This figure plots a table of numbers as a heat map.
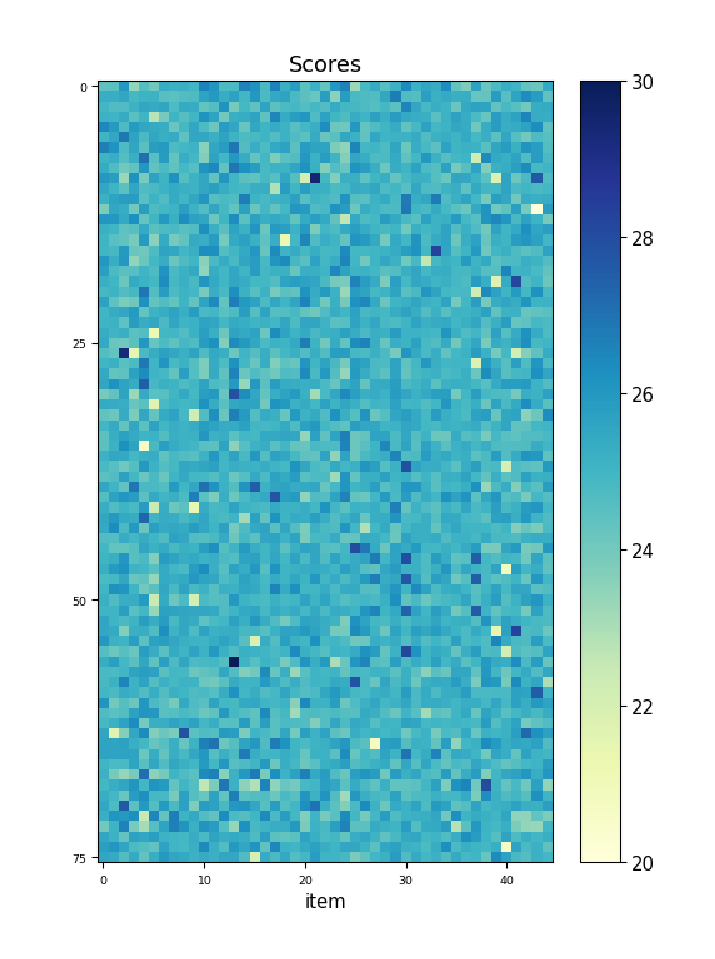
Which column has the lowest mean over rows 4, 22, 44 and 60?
24
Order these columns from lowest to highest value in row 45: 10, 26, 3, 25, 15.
3, 15, 10, 26, 25
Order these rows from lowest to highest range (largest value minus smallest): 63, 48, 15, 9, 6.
6, 48, 15, 63, 9
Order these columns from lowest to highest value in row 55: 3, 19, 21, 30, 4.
3, 21, 4, 19, 30
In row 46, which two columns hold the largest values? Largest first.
30, 37
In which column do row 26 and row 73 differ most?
2
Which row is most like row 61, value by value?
57
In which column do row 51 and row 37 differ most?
40
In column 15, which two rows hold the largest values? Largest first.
39, 67
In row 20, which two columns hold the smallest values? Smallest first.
37, 24
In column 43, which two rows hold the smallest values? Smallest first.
12, 72
